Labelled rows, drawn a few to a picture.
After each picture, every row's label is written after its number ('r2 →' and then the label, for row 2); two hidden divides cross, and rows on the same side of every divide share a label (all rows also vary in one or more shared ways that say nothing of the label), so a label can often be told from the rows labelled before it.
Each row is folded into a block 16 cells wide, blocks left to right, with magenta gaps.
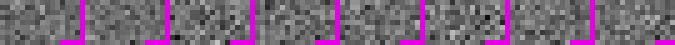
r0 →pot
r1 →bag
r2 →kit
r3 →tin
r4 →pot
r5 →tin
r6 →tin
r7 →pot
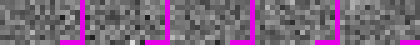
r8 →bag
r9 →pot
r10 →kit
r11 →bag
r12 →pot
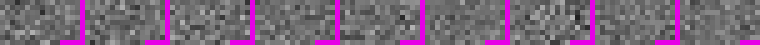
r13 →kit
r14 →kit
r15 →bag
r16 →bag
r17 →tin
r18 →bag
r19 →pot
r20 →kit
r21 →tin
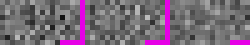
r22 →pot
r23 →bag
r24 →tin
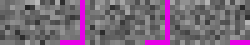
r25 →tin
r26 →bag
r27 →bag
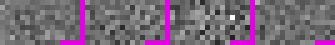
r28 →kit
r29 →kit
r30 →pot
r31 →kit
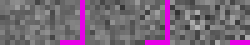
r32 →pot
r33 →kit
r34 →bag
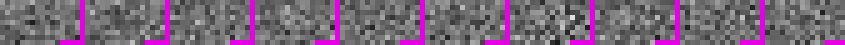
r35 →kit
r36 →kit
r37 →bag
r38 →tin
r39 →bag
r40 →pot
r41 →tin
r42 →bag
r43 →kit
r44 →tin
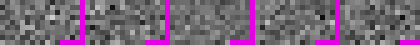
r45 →pot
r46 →pot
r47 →pot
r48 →kit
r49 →bag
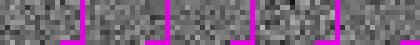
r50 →bag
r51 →pot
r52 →pot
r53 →pot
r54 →pot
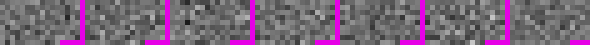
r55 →bag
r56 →tin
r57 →kit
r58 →tin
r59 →bag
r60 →bag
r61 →bag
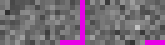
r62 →bag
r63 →tin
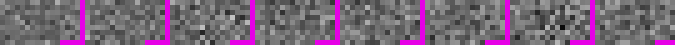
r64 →bag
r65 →kit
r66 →pot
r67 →kit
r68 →kit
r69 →kit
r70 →kit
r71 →kit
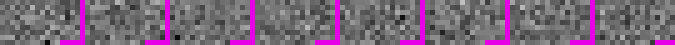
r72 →tin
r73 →kit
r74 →pot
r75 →tin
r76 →tin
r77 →bag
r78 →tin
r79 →pot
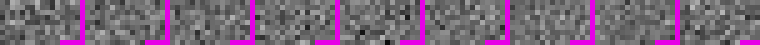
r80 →tin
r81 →kit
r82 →kit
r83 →pot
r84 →bag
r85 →kit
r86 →tin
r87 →kit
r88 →tin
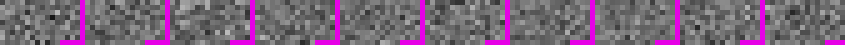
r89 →kit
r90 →bag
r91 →kit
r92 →bag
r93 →bag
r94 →tin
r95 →kit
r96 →kit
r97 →tin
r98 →bag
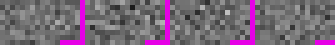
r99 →kit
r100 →kit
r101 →pot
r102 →pot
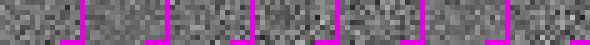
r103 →tin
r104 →pot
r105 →kit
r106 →kit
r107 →pot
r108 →bag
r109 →tin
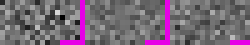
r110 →pot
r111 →kit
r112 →kit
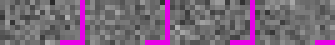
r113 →tin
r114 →bag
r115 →pot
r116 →tin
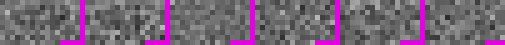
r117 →kit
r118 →kit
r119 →pot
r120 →kit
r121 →tin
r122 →tin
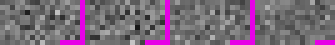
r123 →kit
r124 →tin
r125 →bag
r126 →bag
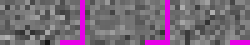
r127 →tin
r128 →pot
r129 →bag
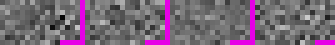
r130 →kit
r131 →bag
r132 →pot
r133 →pot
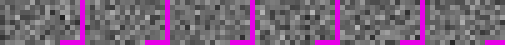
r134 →tin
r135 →pot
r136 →kit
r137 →kit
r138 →kit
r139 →tin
